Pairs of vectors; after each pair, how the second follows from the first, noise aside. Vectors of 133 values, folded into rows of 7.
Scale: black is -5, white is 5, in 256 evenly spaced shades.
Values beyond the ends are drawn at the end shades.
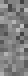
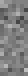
wrapped around, partly zeroed.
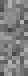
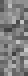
copied.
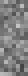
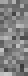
copied.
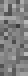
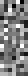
negated, scaled up.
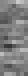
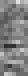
copied.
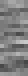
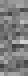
copied.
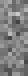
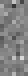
wrapped around, partly zeroed.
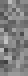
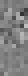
reversed, partly zeroed.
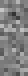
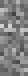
copied.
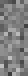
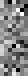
wrapped around, negated, scaled up.
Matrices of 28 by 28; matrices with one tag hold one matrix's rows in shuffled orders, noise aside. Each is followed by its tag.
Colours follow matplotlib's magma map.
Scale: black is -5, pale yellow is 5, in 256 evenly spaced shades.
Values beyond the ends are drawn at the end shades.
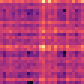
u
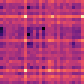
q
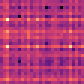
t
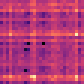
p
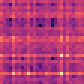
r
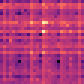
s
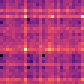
q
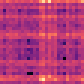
u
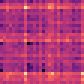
q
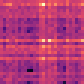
u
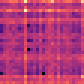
q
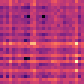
p
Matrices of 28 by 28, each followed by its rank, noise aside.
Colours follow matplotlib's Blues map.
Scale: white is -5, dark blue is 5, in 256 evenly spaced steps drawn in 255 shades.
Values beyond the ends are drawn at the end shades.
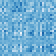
three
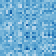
four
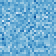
seven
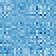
four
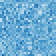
seven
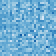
seven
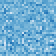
five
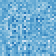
seven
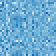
five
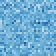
seven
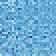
five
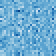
four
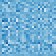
four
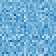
six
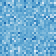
six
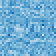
six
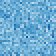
seven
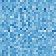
five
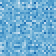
five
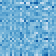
three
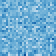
seven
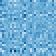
three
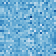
six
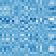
three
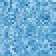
seven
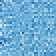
six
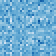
six
